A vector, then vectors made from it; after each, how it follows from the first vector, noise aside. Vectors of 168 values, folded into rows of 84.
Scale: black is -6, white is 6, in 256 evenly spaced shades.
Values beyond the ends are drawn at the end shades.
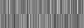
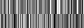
scaled up.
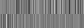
reversed, partly zeroed.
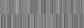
wrapped around, negated, shrunk.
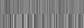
reversed, partly zeroed.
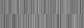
wrapped around, negated, shrunk.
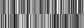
scaled up.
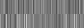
reversed, partly zeroed.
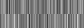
negated.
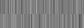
wrapped around, negated, shrunk.
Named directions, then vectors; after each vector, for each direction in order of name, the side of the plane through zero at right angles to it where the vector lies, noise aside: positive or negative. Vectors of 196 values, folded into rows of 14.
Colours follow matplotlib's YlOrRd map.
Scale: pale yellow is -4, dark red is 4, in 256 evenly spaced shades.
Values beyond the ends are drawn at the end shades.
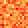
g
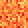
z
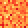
positive, negative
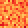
positive, negative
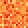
negative, positive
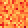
positive, negative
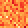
positive, negative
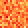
negative, positive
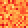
positive, negative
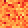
negative, negative
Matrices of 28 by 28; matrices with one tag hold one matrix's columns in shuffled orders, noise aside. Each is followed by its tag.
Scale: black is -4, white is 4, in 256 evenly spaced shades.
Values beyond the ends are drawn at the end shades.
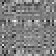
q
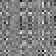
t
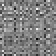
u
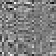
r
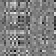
t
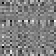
q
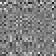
r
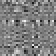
q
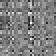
t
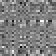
q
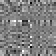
q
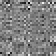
r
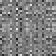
u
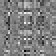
t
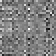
u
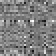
q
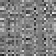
u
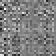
u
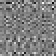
r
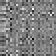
u
